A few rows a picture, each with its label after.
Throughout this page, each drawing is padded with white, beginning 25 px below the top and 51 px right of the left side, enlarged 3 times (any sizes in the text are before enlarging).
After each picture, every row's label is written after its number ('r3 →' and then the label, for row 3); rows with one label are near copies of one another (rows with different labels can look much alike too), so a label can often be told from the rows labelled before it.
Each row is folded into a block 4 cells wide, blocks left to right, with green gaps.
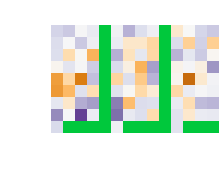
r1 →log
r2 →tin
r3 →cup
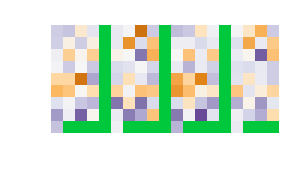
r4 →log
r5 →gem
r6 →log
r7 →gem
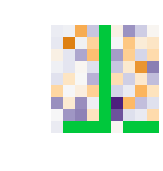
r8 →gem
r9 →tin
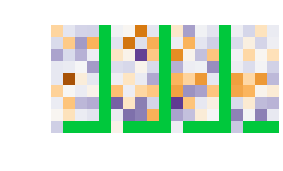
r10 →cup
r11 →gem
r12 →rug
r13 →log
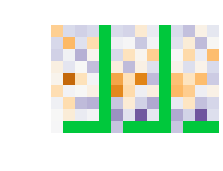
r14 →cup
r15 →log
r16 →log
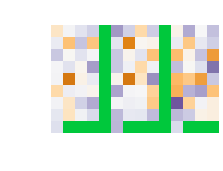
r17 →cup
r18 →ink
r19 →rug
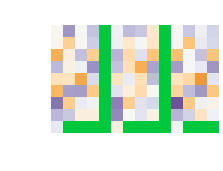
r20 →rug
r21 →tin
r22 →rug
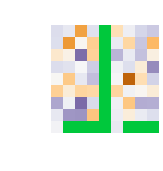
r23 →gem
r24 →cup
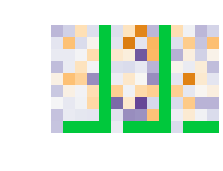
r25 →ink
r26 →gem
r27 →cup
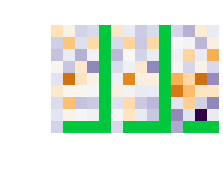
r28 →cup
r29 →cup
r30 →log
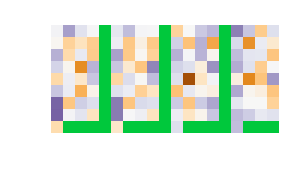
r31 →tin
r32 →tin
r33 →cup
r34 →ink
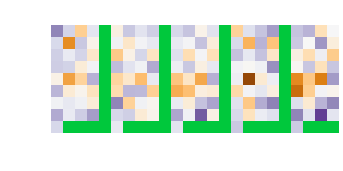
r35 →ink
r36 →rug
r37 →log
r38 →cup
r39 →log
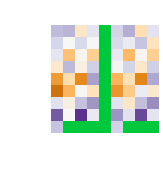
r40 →log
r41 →log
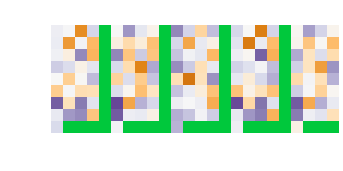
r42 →gem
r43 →tin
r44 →ink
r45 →gem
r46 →tin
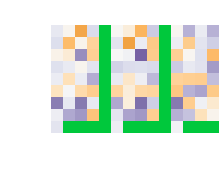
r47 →gem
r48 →gem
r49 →rug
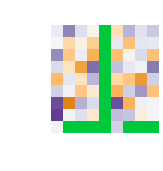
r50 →tin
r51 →rug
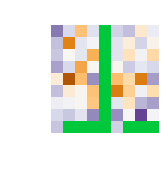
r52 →ink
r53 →log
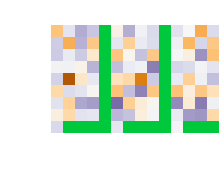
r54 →cup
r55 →rug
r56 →gem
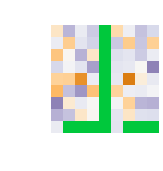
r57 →rug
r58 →cup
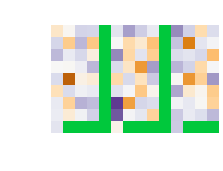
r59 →cup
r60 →tin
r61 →ink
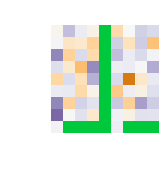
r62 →tin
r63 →cup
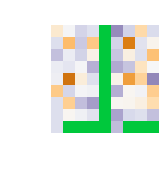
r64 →cup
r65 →ink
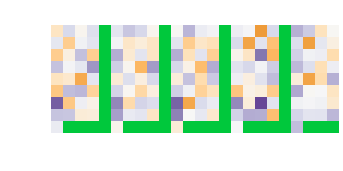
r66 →rug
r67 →tin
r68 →tin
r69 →gem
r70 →ink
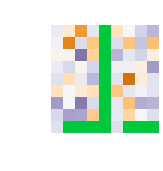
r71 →gem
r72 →cup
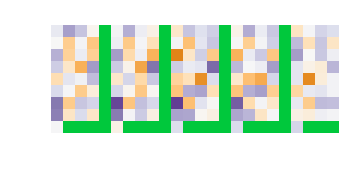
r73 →tin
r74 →tin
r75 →rug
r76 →rug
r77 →cup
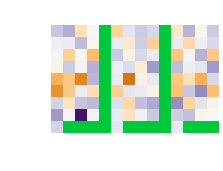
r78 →log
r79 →cup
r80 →rug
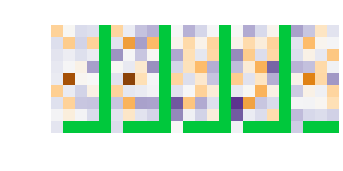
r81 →cup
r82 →cup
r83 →tin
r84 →tin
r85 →ink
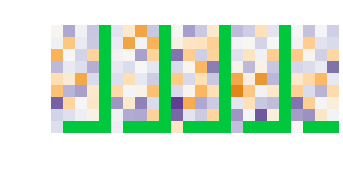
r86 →rug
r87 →gem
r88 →tin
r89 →log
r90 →rug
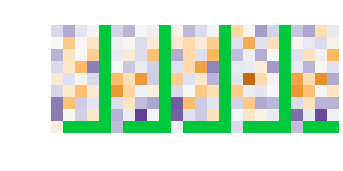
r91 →tin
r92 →log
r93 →tin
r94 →cup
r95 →log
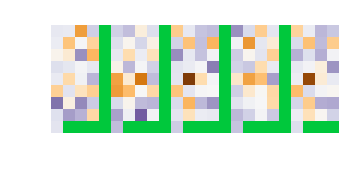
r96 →gem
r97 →log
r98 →cup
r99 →ink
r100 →cup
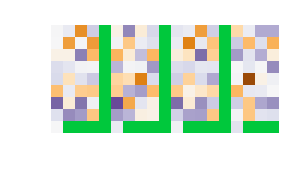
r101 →gem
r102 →rug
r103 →gem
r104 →cup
